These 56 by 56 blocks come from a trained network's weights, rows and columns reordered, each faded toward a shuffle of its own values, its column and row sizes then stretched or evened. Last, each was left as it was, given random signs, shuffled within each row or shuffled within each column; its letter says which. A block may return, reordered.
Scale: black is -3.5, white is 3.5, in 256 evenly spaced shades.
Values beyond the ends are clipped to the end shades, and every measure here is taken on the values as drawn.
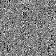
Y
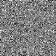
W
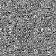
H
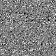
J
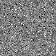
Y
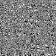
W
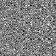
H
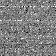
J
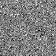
J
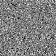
J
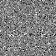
J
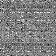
H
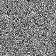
Y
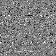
J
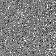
Y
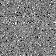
J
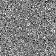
Y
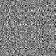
H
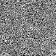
W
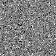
Y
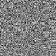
H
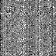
H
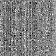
H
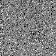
Y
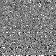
J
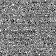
J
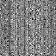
H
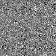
W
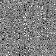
W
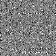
W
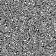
Y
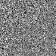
Y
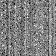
Y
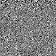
W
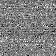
J
